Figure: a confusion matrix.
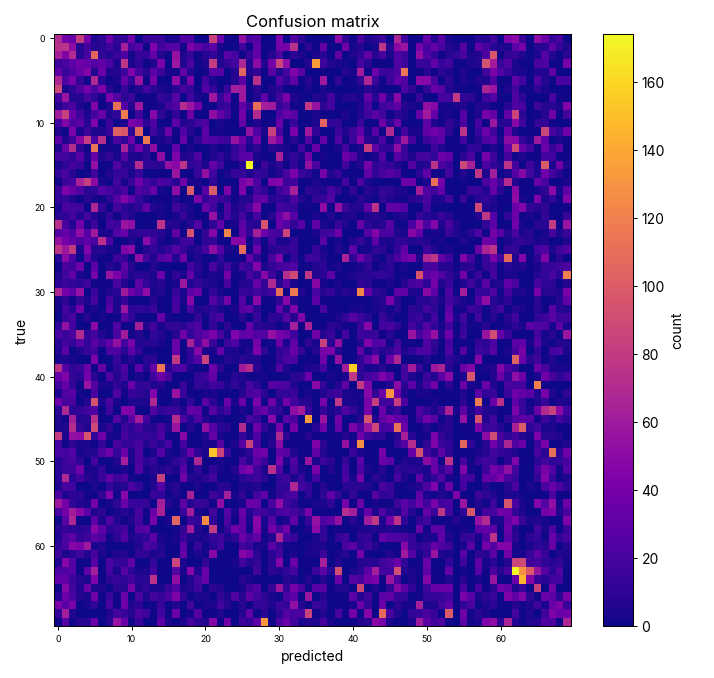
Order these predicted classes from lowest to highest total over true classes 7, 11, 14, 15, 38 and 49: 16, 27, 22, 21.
27, 22, 16, 21
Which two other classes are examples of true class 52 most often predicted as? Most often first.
14, 1
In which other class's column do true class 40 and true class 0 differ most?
56
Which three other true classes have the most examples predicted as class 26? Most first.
15, 48, 39
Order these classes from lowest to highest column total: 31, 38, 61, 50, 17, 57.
38, 17, 57, 31, 50, 61
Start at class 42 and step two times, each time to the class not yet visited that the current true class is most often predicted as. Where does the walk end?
34
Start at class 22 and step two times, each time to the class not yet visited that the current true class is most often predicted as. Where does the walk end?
69
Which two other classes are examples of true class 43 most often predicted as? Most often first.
57, 5
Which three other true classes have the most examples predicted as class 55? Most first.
48, 15, 11
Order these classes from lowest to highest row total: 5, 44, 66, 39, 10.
10, 66, 5, 44, 39
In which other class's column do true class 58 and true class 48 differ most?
41
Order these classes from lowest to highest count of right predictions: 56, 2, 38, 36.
38, 2, 36, 56
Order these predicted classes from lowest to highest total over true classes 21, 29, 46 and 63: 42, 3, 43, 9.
3, 9, 42, 43
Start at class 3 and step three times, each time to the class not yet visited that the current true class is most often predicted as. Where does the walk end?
30
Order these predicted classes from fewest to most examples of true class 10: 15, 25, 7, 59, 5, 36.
15, 7, 25, 5, 59, 36
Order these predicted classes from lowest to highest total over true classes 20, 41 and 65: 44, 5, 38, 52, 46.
44, 52, 38, 5, 46
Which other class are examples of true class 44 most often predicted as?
67
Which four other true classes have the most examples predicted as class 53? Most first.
68, 50, 44, 40
